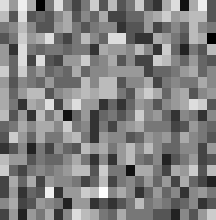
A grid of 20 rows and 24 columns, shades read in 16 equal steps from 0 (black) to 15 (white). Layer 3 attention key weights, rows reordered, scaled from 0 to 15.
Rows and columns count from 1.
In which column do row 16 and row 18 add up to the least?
3
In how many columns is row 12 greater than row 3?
9
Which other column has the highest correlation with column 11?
23
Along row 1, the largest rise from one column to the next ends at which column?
22
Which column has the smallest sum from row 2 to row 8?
2
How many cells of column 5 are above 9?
6
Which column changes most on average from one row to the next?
24
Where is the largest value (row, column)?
18, 12
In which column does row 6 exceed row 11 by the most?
8
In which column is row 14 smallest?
4
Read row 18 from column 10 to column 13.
12 11 15 8
